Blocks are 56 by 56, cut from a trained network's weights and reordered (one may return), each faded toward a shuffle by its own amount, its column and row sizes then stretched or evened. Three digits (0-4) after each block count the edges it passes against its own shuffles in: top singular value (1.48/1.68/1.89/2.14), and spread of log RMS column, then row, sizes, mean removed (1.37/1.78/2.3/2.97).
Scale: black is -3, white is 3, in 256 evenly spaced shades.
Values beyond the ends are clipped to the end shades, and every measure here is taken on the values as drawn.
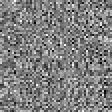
4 3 0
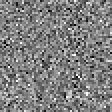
0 1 0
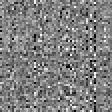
3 4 1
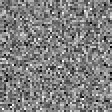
0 0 0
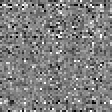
0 2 3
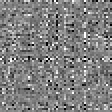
3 3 4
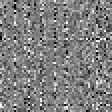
2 4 0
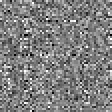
2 2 1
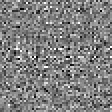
2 1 3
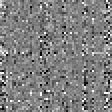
0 4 2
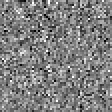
1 1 1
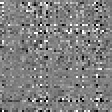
0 3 4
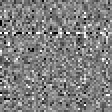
2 2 2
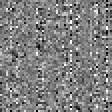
1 4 0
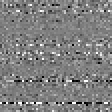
2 0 4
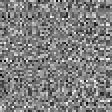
4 1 2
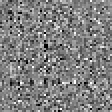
1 2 2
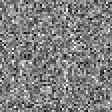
1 0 0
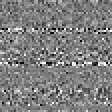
2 0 4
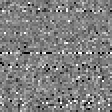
1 0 3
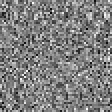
2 1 0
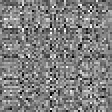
4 3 2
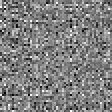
3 3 1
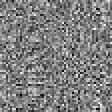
2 1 1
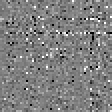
1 3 2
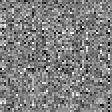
2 3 1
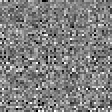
3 2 3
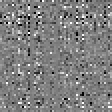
0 4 3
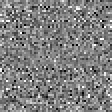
0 0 3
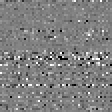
0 0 4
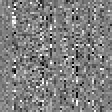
1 4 0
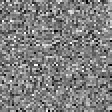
0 0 2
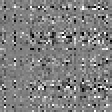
0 4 4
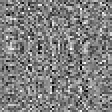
3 3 0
